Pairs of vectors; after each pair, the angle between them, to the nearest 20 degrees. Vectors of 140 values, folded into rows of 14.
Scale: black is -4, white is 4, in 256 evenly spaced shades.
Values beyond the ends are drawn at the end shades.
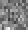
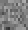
160 degrees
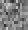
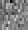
60 degrees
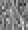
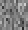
160 degrees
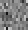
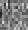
80 degrees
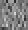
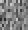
100 degrees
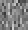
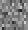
80 degrees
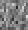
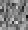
160 degrees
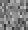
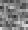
120 degrees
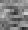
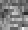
160 degrees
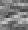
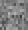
120 degrees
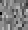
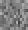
120 degrees
